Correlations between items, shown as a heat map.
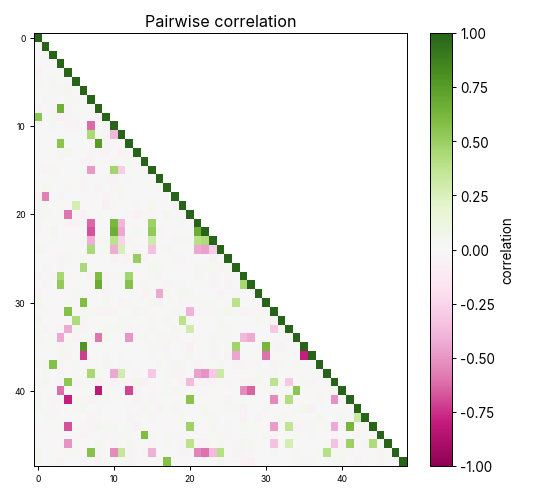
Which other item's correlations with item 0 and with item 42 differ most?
9
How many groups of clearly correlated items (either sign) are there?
13
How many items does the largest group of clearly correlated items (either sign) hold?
10
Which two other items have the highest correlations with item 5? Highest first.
32, 19
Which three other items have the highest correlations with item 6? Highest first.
35, 30, 26
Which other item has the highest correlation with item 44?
41
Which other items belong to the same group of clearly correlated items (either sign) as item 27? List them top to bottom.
3, 8, 12, 28, 34, 40
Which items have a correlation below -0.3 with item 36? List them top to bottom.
6, 26, 30, 35
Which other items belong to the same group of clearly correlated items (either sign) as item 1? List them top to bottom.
18
